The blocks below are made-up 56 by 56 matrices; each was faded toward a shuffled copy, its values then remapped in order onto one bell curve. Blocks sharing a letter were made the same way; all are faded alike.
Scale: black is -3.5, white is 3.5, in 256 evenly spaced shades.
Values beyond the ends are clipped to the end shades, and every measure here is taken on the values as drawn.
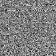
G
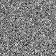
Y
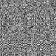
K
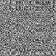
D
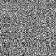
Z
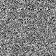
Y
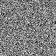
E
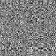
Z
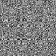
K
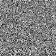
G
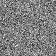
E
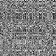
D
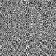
D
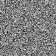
E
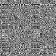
K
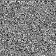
Y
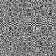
D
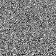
Y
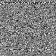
Y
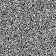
E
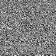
Y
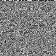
Y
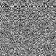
K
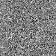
G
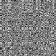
D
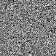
G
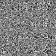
G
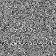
Y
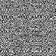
Z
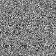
Y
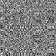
Z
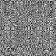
D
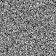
E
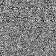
Y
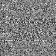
Y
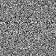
Y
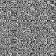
Z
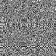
K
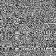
K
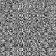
D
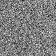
E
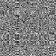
D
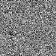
G
